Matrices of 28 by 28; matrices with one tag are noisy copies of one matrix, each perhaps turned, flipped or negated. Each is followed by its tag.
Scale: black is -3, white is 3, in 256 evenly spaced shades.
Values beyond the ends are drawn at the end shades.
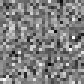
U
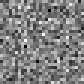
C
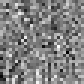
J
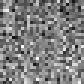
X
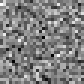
U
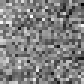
X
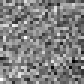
X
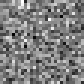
C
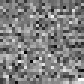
J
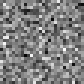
U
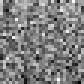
X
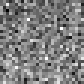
X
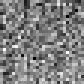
X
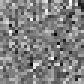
J
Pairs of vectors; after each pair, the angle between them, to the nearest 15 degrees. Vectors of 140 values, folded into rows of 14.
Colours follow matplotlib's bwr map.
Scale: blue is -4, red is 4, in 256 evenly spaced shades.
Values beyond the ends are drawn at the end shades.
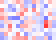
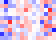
75 degrees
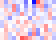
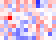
120 degrees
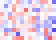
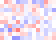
90 degrees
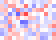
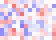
60 degrees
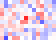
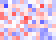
45 degrees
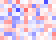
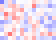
120 degrees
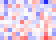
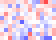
150 degrees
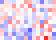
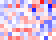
120 degrees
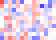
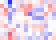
90 degrees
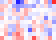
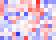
105 degrees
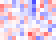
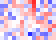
150 degrees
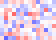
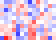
120 degrees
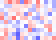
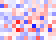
105 degrees
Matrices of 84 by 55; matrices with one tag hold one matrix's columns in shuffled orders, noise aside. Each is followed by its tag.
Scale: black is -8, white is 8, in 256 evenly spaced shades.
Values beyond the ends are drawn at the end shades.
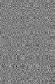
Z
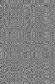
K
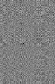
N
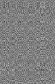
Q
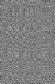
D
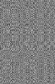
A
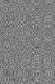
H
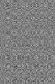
Z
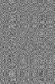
H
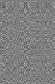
Q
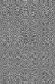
N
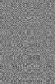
Z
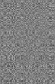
Z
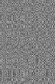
H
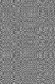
D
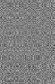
Z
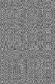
A
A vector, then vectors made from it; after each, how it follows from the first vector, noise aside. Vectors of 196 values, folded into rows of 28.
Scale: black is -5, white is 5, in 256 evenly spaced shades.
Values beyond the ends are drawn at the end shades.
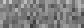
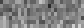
reversed.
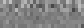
partly zeroed.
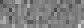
reversed, partly zeroed.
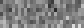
reversed.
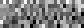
scaled up.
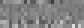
reversed, partly zeroed.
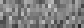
reversed, negated.
